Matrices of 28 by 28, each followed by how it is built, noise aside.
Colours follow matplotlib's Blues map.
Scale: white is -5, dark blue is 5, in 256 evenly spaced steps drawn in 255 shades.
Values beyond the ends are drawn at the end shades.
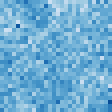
smooth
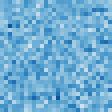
noise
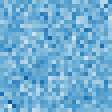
noise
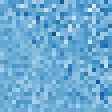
upper triangular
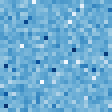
sparse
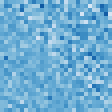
upper triangular
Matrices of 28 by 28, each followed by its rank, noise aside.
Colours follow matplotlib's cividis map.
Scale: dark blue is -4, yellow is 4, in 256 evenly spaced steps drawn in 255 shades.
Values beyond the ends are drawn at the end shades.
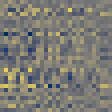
three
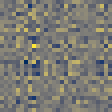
four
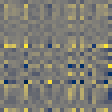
two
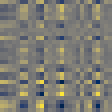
one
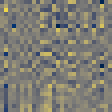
three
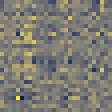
four
